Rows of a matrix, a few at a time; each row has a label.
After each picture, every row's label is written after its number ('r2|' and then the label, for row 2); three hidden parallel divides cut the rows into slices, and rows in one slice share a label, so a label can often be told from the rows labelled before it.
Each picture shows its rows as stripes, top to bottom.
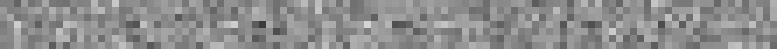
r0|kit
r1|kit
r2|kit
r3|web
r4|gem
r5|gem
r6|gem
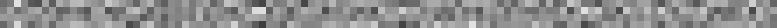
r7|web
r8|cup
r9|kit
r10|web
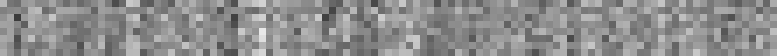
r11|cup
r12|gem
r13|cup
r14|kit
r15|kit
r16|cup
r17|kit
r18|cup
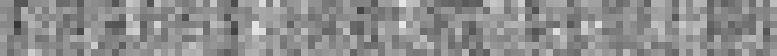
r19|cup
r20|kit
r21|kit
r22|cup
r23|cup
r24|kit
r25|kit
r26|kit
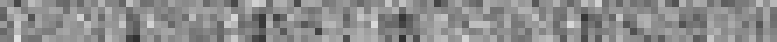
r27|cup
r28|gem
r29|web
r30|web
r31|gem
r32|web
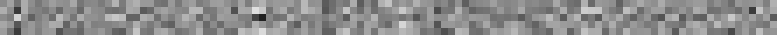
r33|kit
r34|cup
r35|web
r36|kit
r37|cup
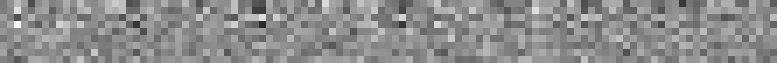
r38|web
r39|web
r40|cup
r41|web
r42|kit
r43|gem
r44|kit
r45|gem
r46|kit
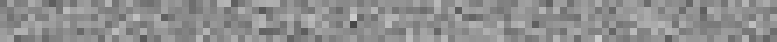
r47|kit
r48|gem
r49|kit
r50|kit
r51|gem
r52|kit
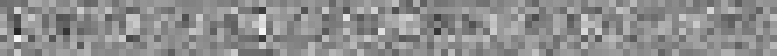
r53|kit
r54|web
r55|cup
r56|cup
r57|cup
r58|web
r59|kit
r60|gem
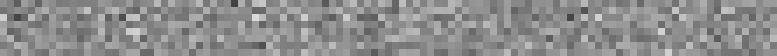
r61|kit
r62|gem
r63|cup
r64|gem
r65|kit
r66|kit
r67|gem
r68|kit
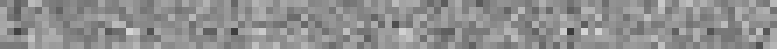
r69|kit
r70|kit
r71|kit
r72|gem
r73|cup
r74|kit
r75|kit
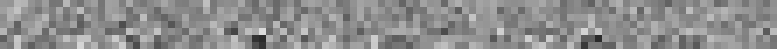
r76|gem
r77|gem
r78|gem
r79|kit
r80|cup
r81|web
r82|web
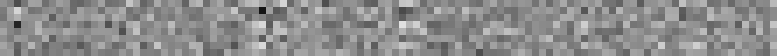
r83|cup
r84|web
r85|gem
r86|cup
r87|kit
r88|gem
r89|cup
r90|kit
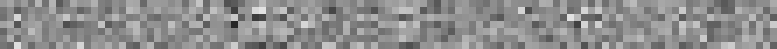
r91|kit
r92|cup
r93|web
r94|cup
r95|kit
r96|kit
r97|web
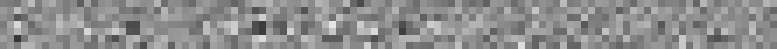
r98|kit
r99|gem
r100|kit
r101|web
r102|web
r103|cup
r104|kit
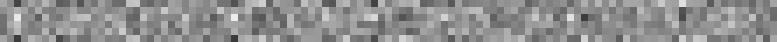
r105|cup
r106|gem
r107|web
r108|gem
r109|gem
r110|cup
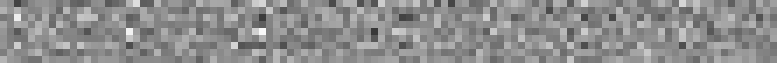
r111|cup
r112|gem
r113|web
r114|gem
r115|cup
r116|kit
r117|web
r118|kit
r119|gem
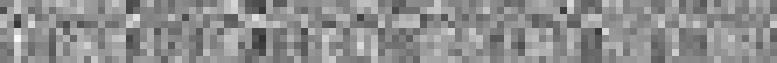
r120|web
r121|web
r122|cup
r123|cup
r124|web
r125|web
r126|web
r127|web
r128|gem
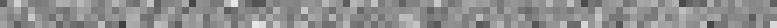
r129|web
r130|kit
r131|kit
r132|cup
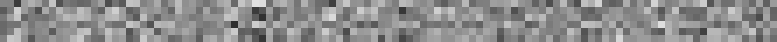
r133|cup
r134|web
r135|web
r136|cup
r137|web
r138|web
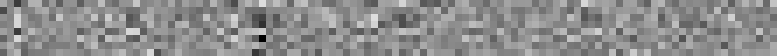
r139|cup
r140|gem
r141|web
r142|web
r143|cup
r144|web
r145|kit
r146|gem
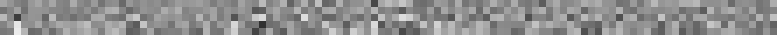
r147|kit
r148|gem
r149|cup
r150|web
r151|web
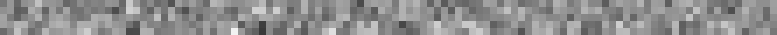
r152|kit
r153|cup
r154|kit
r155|web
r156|web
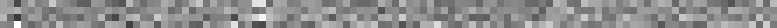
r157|cup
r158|gem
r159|cup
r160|web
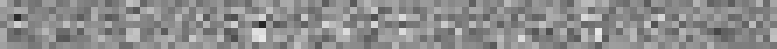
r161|kit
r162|gem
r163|cup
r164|web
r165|cup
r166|cup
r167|gem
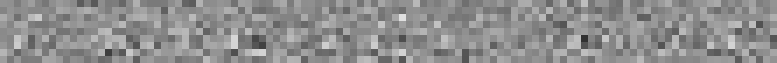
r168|kit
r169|gem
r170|kit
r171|gem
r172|kit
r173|web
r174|web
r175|cup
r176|gem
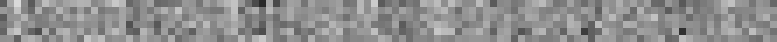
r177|web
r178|gem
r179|gem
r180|gem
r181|web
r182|kit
